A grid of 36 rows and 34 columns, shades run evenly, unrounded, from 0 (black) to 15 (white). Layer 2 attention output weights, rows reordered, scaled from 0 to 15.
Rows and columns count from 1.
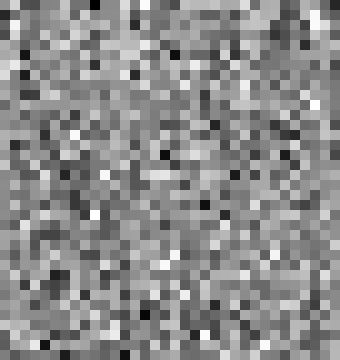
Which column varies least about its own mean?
33
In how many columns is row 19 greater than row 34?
18
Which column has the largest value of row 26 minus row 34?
6
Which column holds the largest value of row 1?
15
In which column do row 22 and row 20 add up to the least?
23
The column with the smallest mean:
29
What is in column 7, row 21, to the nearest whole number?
7
